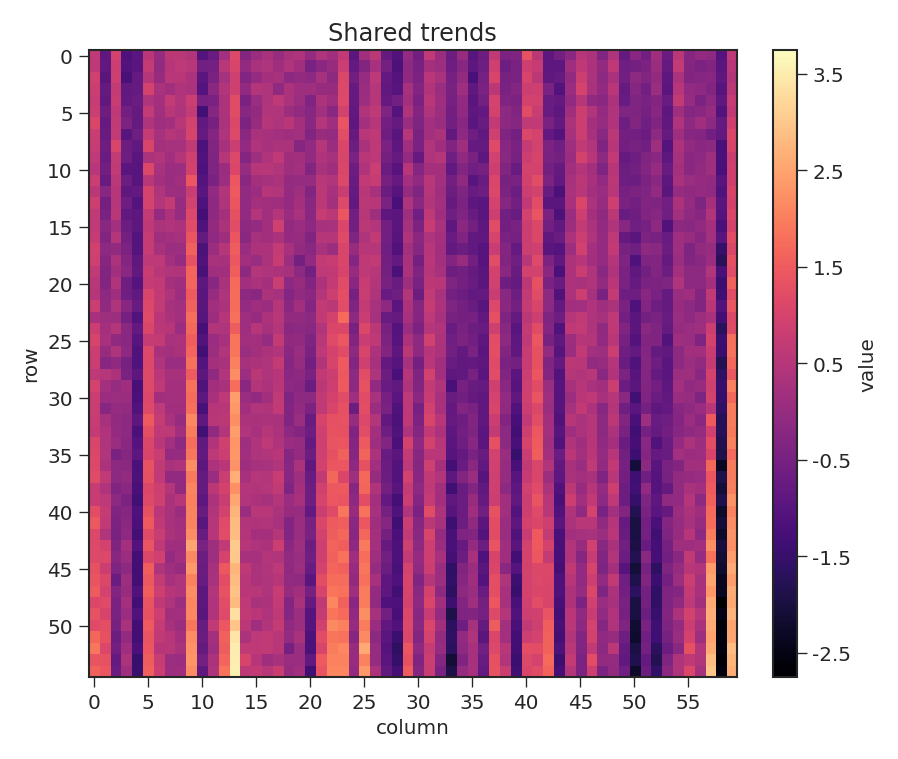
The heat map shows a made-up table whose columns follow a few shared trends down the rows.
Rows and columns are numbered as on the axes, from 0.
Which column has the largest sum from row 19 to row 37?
13
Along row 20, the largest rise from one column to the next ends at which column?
59
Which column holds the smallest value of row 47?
58
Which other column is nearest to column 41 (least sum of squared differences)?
37
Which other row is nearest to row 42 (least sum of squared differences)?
41
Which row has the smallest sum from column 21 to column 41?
1
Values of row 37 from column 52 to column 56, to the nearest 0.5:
-1 -0.5 0 0 0
